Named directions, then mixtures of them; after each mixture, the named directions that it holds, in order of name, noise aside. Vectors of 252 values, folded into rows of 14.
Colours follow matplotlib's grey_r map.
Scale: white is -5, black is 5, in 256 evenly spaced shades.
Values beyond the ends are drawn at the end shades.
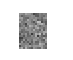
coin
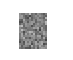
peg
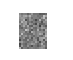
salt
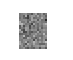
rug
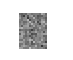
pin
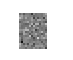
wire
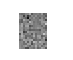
peg, pin, rug.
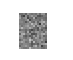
pin.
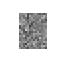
rug, salt.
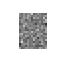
rug, salt, wire.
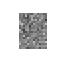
rug.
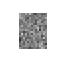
coin, peg, salt.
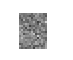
coin, peg, wire.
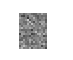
coin, pin.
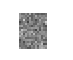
peg, salt.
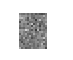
peg, salt, wire.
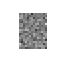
peg, rug, wire.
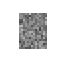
peg.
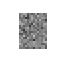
rug.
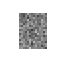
pin.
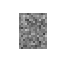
coin, pin, salt.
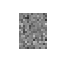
peg, rug.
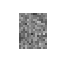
coin.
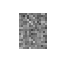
pin.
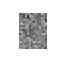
pin, rug.
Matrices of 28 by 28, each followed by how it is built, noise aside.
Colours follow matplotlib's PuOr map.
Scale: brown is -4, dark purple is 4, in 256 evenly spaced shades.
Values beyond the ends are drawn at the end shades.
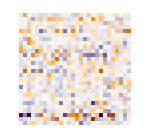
uneven rows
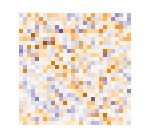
Toeplitz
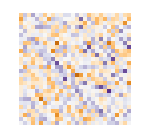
Toeplitz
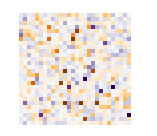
sparse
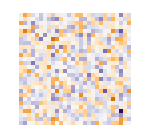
repeating rows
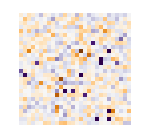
sparse
